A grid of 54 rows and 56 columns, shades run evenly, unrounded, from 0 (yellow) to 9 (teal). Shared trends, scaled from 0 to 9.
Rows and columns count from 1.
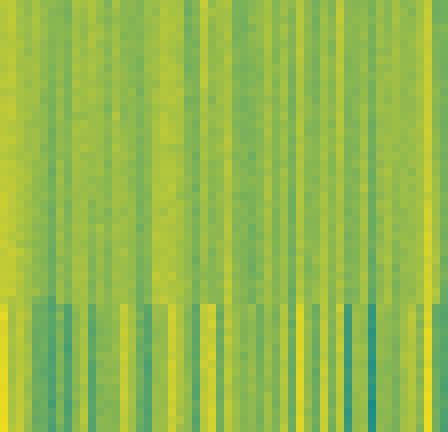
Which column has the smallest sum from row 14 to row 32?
54
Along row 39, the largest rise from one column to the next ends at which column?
44
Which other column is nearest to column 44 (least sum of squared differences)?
9
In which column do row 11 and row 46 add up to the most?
47
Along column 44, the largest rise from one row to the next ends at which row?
39
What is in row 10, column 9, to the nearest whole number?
5
